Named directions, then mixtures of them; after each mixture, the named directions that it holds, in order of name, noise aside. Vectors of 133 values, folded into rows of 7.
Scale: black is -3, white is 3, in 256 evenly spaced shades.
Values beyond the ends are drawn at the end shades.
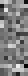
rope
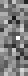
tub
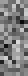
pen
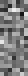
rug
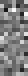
pen, rope, rug.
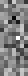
tub.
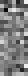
rope, rug.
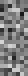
rope, rug.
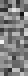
rug.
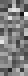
rug.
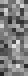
pen, rope.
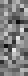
pen, tub.
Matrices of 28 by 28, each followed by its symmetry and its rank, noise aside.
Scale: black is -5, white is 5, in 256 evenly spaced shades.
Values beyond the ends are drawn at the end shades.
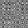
antisymmetric, rank two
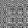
antisymmetric, rank two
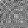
symmetric, rank three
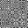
symmetric, rank three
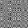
no symmetry, rank two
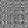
symmetric, rank two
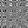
antisymmetric, rank two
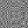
symmetric, rank two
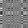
no symmetry, rank one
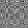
no symmetry, rank two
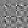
antisymmetric, rank two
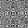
antisymmetric, rank two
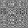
no symmetry, rank three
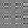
no symmetry, rank one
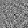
symmetric, rank three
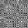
symmetric, rank three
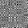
no symmetry, rank three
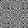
symmetric, rank two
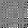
symmetric, rank two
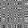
antisymmetric, rank two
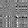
antisymmetric, rank two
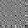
symmetric, rank two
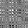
no symmetry, rank two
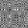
no symmetry, rank three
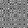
symmetric, rank two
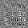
antisymmetric, rank two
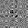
symmetric, rank three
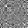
symmetric, rank three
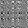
antisymmetric, rank two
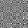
antisymmetric, rank two
